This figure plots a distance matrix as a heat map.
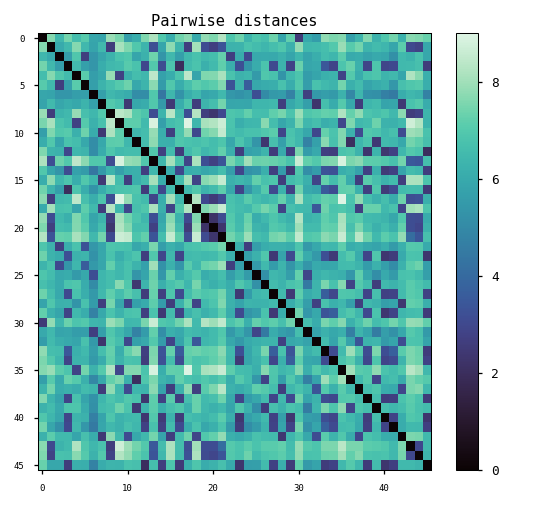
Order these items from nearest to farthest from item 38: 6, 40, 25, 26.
40, 6, 25, 26
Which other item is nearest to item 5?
2
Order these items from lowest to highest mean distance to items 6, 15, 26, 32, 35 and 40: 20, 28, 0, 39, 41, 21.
28, 41, 39, 0, 20, 21
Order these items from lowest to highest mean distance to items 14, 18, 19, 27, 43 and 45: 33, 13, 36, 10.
33, 13, 10, 36
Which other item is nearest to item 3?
16
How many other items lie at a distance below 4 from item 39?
3
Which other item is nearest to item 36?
11
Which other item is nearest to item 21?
20
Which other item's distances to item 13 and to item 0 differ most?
30
